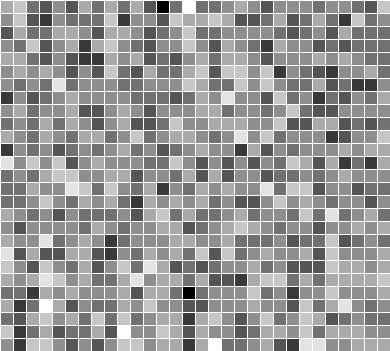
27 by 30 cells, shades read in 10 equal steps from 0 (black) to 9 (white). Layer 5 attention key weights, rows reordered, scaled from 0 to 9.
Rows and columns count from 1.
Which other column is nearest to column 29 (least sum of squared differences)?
28
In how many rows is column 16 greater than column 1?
12
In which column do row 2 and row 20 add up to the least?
4
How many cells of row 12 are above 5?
6
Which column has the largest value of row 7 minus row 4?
21
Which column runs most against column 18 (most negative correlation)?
5
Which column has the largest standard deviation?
15
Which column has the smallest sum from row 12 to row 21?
25
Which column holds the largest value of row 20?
1
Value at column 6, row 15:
8
